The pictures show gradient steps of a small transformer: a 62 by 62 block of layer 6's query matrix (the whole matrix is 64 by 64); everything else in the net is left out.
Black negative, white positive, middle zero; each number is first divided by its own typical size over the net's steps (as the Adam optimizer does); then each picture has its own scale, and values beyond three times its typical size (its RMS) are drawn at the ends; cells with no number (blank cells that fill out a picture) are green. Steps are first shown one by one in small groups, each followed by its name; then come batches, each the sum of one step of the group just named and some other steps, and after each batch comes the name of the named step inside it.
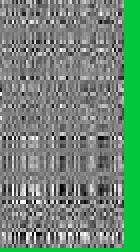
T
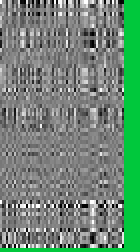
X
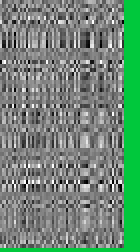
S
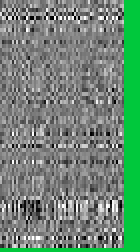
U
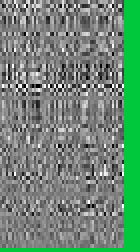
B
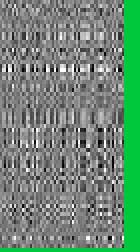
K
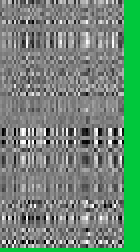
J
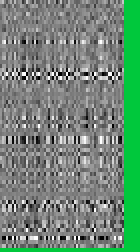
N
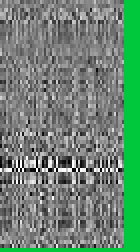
U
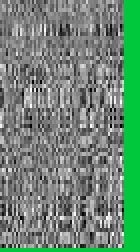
X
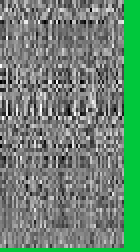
B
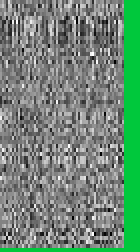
T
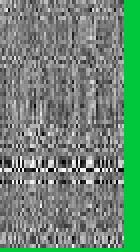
K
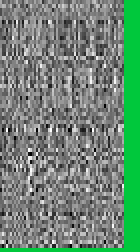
S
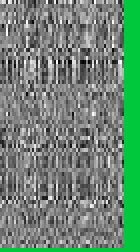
J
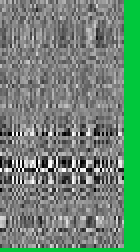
U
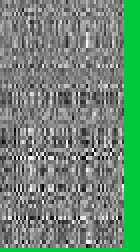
J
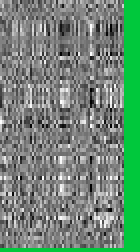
U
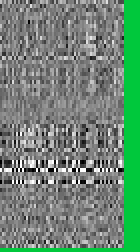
J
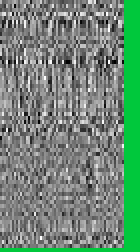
B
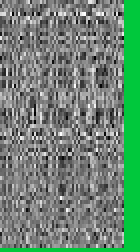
T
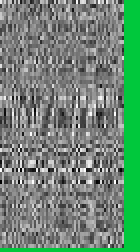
X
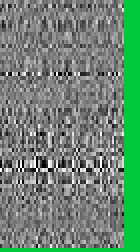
N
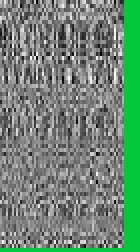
X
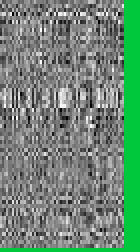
T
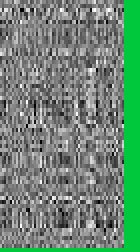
B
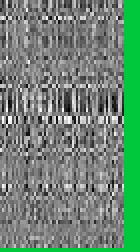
U
